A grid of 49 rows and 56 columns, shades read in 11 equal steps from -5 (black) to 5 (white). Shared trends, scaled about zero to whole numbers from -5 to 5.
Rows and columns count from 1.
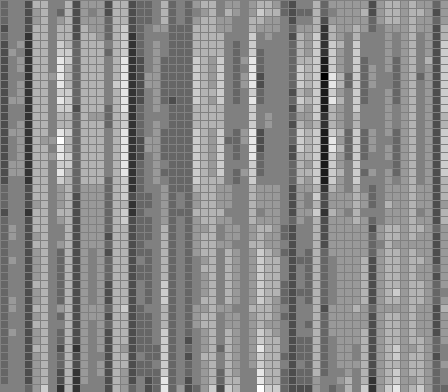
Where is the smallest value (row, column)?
10, 41
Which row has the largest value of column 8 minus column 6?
18
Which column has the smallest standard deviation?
51
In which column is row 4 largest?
16
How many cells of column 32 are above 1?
28
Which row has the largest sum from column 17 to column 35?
49
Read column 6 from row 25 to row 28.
2 2 2 2
